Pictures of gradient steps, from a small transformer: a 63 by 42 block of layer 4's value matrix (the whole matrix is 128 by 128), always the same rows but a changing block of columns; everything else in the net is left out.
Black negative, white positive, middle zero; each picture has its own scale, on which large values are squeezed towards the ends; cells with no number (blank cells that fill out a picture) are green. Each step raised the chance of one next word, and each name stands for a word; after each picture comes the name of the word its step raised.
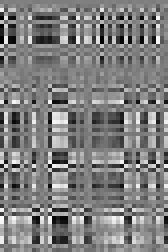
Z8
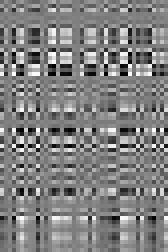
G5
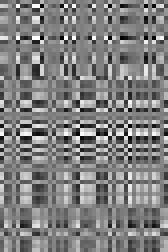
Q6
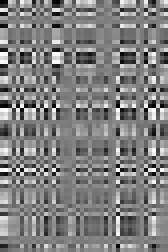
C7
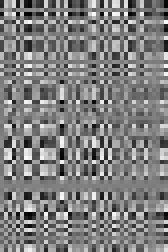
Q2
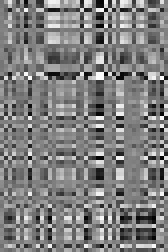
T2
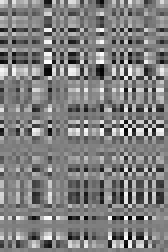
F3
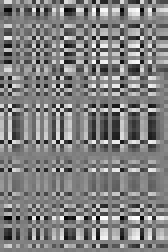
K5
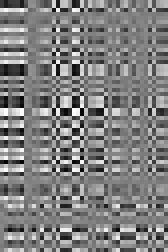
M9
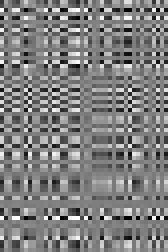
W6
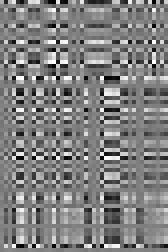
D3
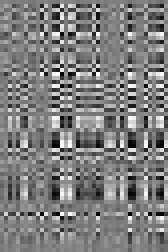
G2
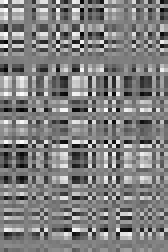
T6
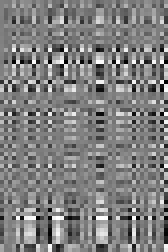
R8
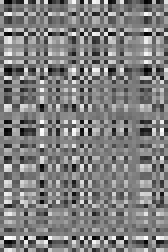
F3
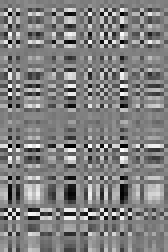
G2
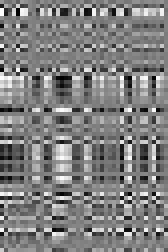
T6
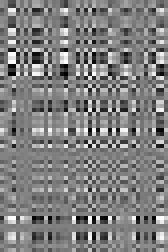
G5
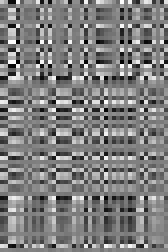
D3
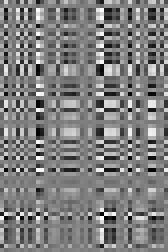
K5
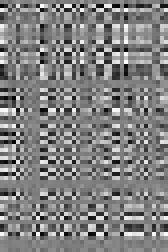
M9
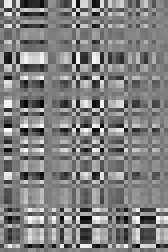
T2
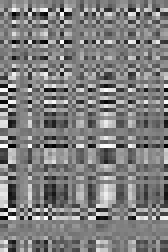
G2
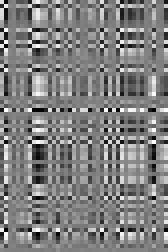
T6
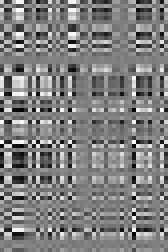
T6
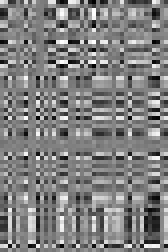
D3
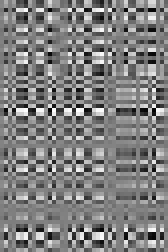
M9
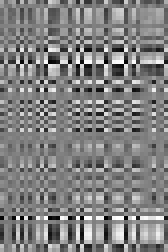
R8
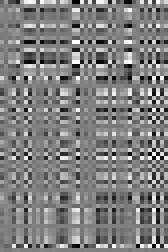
D3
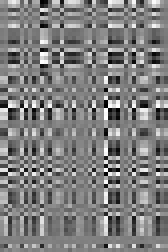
C7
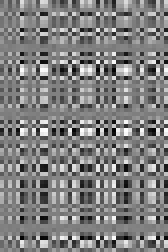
F3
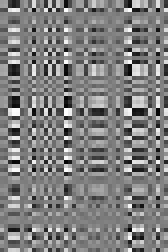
M9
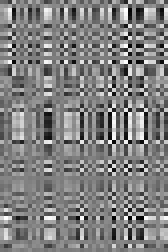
K5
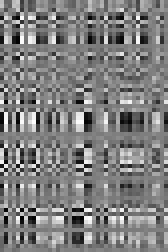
Z8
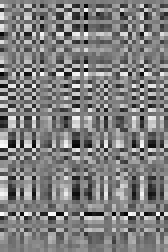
G2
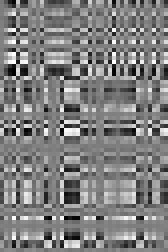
F3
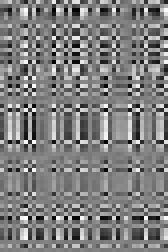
K5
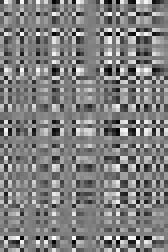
F3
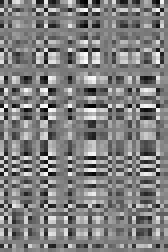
C7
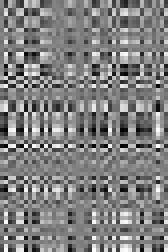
G5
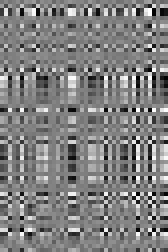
T6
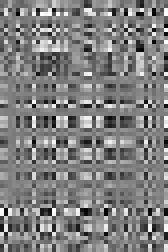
Q2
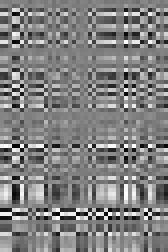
G2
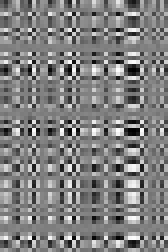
F3
